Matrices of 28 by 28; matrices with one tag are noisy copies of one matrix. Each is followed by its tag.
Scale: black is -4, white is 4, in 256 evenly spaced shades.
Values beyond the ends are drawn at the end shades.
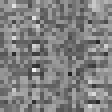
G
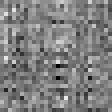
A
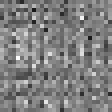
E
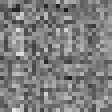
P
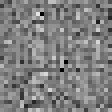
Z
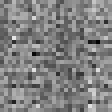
G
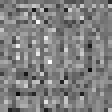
E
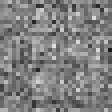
Z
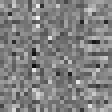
G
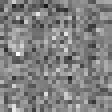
P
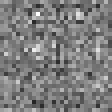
Z
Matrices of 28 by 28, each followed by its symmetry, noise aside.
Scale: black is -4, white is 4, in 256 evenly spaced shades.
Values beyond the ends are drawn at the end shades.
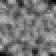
same after a half turn.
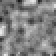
symmetric.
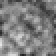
symmetric across the other diagonal.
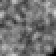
symmetric.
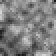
symmetric across the other diagonal.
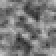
same after a half turn.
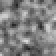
antisymmetric.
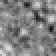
symmetric across the other diagonal.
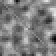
no symmetry.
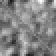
no symmetry.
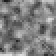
no symmetry.
